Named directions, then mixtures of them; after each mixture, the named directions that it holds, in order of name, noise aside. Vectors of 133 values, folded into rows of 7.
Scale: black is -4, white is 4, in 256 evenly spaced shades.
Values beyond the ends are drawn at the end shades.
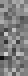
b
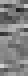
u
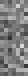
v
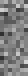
b, u, v.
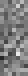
b, v.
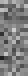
b, u.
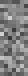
b, u, v.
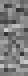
b, u, v.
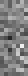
v.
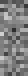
b, u.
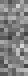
v.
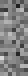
b, u, v.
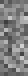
b, v.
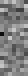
b, u.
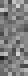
b, u, v.
